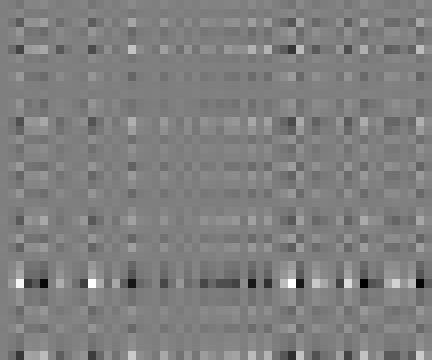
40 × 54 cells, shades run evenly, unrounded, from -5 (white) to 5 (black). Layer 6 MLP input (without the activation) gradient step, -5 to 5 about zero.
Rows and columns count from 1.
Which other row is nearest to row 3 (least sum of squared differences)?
28
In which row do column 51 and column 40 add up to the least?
32
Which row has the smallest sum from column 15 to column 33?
40
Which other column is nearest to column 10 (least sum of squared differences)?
19
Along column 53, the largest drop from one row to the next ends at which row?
33
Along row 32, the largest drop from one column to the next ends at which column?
12
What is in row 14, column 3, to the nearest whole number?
2
